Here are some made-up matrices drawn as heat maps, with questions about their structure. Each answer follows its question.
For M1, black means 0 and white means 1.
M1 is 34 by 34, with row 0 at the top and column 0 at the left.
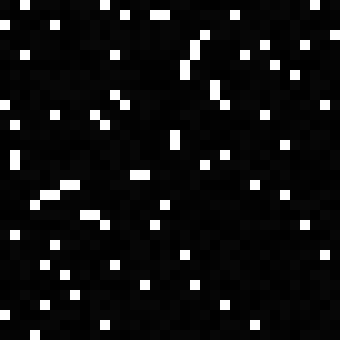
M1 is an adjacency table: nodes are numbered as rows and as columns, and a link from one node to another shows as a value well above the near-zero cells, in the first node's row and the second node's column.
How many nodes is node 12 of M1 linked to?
2
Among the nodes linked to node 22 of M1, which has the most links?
node 10
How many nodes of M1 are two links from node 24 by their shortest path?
3
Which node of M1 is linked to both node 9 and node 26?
node 11
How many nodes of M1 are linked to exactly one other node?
8
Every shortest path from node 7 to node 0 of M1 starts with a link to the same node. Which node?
node 18
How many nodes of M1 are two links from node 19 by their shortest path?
6
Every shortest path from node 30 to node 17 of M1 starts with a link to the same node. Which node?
node 4
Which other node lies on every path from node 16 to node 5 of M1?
node 1
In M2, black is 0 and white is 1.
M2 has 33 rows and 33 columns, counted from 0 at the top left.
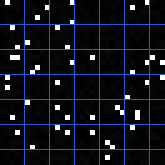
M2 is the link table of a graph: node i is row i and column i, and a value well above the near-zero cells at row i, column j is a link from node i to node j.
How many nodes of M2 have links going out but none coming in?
11
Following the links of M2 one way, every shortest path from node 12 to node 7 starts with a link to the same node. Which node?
node 14
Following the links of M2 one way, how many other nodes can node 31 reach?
10
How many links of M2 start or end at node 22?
3
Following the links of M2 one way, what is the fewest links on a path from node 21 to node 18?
2
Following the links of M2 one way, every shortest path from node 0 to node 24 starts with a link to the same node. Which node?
node 29
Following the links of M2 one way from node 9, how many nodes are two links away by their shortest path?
1
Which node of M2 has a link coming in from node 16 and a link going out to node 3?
node 11
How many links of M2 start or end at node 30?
1
